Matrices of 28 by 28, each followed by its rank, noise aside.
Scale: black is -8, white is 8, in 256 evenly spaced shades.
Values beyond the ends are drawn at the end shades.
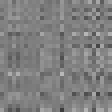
two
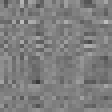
two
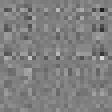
two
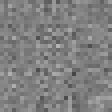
five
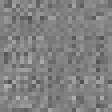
three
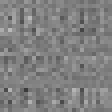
three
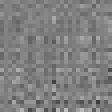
three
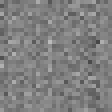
five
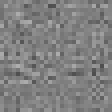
five
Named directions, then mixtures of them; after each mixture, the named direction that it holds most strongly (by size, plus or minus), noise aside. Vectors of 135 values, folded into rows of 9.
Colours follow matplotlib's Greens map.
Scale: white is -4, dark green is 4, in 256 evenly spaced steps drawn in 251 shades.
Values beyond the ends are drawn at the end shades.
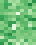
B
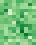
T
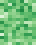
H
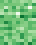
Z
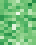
B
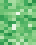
B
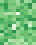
B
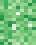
B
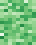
H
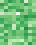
H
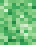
T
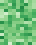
H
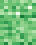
Z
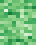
T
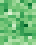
T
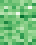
Z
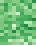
B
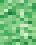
T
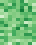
H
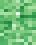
Z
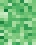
H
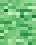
Z
